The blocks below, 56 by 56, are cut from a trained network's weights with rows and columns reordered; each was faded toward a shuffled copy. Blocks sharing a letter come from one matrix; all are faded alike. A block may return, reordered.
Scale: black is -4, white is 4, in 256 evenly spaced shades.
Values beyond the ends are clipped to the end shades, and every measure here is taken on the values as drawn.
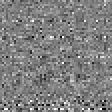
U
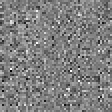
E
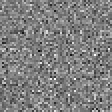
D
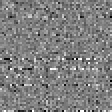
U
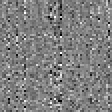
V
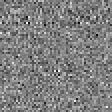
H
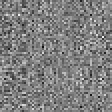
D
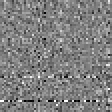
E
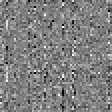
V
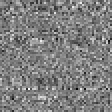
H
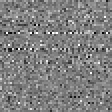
U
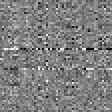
E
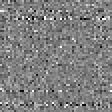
U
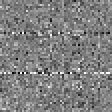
E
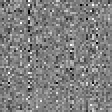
V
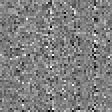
V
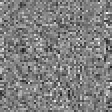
D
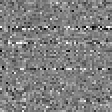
U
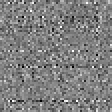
U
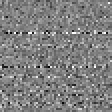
U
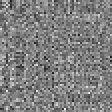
D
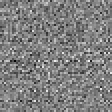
H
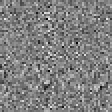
D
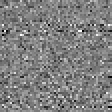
U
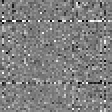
V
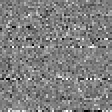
U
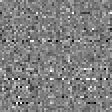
U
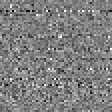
U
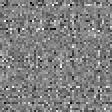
U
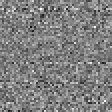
H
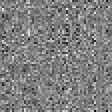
E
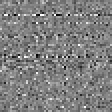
U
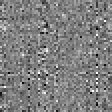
V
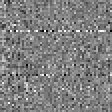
E
